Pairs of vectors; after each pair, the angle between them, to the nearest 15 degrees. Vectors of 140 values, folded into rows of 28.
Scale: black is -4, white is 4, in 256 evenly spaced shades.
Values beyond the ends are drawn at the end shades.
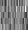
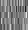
150 degrees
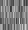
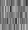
45 degrees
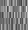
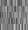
45 degrees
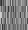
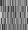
15 degrees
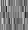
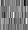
60 degrees
